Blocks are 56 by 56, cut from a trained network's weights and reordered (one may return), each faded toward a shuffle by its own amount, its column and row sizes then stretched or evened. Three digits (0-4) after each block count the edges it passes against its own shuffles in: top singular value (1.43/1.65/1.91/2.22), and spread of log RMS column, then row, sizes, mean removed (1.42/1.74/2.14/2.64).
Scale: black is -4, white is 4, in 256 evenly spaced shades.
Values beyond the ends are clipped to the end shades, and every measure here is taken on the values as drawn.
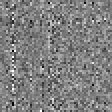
1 4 1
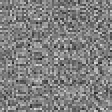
4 1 2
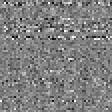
2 0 4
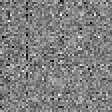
1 2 2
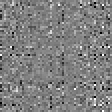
2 4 2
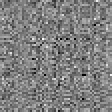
3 2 1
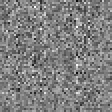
0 3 1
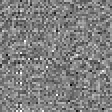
3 0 1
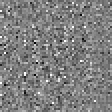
0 2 1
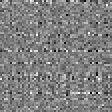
3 0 4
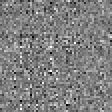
1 3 2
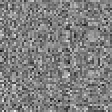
3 2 2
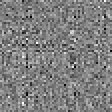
3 2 2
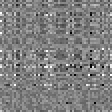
4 1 4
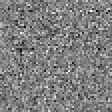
0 0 1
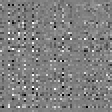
2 4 4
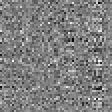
3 3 2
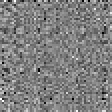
3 3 2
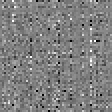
1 4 3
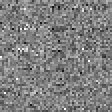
1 0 2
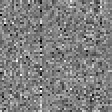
2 3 0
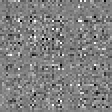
1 3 4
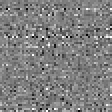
0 2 4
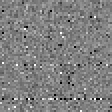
2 1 1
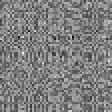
4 1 0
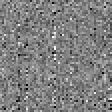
0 3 0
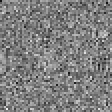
2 0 0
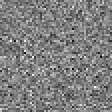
2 0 2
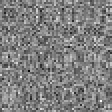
3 0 0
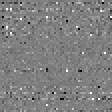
0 1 3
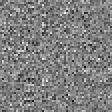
1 2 1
